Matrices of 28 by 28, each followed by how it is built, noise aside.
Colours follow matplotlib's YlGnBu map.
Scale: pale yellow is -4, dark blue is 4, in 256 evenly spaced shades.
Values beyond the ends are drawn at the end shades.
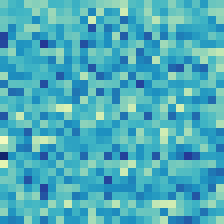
blocks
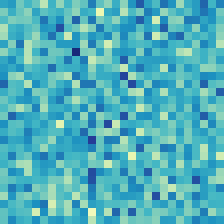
noise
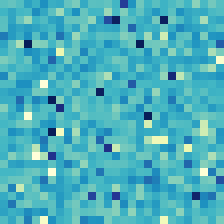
sparse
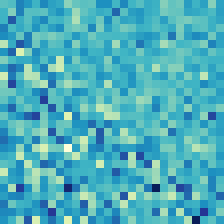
lower triangular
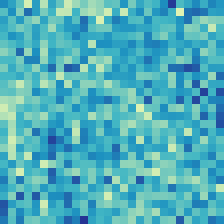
smooth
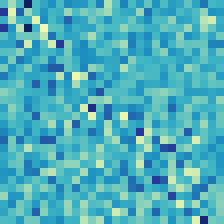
banded
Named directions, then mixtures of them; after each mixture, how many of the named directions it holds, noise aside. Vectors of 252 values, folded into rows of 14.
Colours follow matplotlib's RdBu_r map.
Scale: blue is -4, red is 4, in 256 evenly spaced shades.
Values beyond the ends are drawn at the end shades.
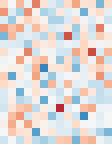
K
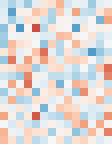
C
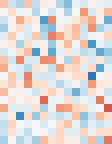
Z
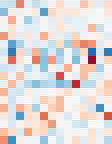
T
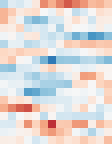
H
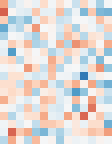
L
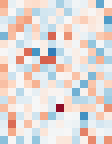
two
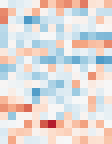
two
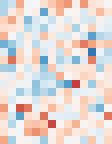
two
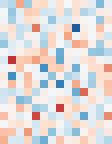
three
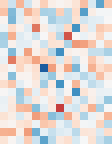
four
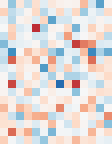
four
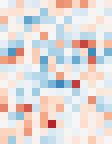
three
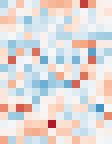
two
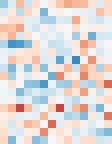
four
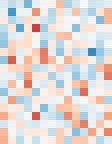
one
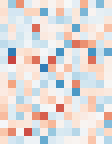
four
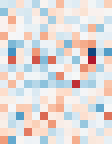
one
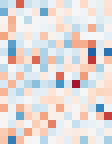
one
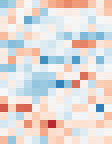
two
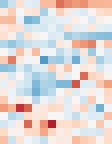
two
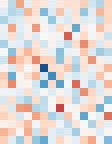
three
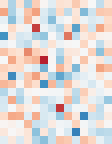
two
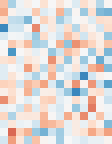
one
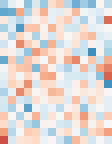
four
